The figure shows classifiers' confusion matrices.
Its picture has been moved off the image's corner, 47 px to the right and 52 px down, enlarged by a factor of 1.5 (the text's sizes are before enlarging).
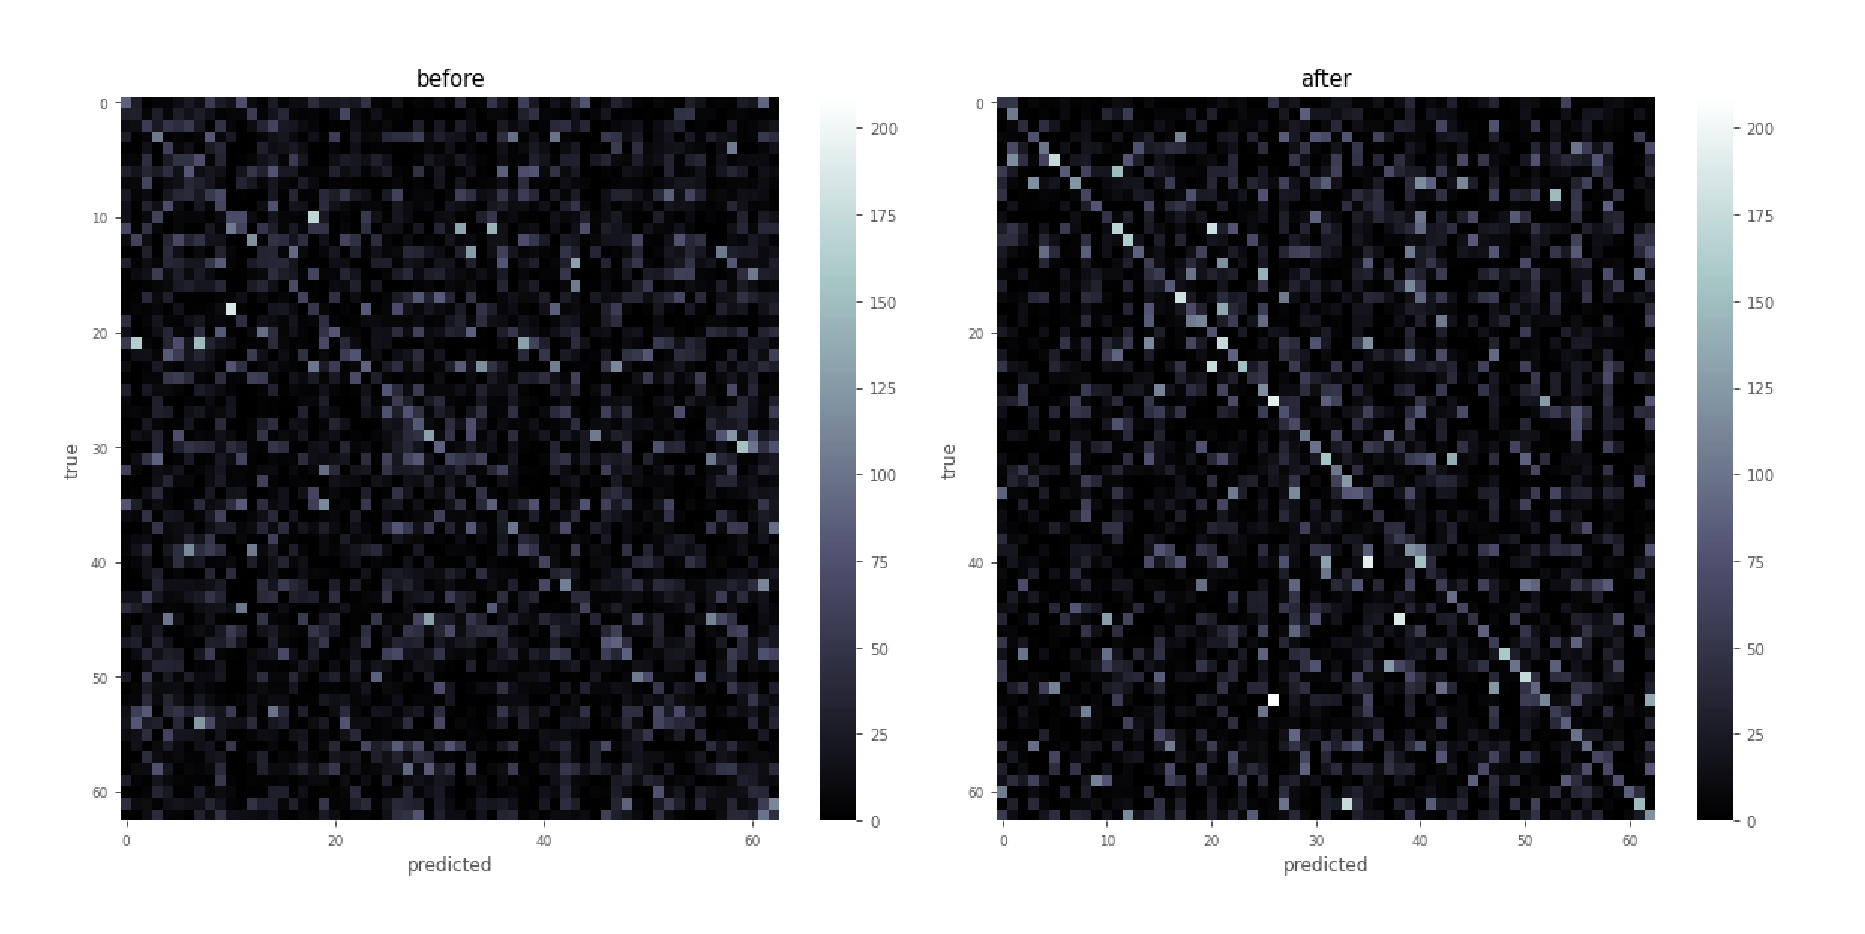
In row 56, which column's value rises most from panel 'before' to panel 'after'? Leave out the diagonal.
16
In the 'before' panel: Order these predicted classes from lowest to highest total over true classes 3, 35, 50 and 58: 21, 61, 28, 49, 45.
21, 45, 28, 61, 49
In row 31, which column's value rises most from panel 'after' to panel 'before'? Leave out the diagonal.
56
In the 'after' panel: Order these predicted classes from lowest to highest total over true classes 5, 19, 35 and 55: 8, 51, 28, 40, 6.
6, 40, 51, 8, 28
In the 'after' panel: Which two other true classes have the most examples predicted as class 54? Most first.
59, 0
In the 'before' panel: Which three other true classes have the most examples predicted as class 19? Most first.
35, 32, 21
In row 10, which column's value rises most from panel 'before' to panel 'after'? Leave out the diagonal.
40
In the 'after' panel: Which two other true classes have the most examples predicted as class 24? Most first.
62, 12
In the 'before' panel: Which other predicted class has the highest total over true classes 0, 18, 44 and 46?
10
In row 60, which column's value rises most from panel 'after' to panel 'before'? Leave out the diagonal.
51
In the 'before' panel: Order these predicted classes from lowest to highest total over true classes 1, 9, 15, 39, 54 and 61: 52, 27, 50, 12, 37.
37, 50, 27, 52, 12
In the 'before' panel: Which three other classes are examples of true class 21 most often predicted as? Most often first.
1, 7, 38
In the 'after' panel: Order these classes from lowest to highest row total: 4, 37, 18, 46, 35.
35, 37, 18, 46, 4
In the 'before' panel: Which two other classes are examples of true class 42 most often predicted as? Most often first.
61, 40
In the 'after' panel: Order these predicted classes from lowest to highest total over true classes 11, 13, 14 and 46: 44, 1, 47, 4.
44, 1, 47, 4
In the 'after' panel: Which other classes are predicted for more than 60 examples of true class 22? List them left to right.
11, 39, 42, 47
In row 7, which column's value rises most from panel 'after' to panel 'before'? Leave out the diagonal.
2
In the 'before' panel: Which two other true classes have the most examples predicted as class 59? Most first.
30, 46
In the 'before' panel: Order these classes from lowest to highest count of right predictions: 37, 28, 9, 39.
39, 9, 28, 37
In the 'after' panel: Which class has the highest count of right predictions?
26
